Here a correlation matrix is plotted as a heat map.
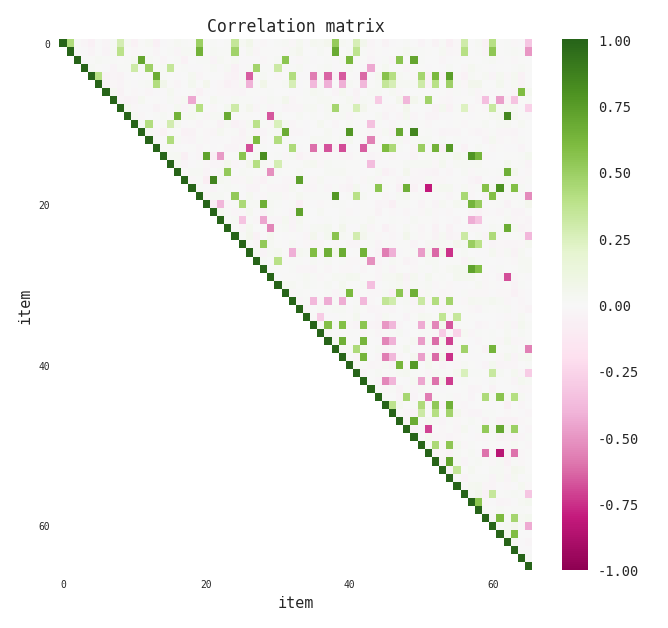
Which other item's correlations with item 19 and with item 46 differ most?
38
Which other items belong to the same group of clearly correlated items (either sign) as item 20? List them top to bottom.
14, 22, 25, 28, 57, 58
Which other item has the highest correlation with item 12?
27
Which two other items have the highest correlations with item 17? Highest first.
21, 33
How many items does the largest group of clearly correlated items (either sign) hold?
14
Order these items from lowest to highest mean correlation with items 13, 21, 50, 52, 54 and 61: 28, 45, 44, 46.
28, 44, 46, 45
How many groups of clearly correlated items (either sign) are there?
10
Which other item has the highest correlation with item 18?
61
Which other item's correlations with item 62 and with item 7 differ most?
9
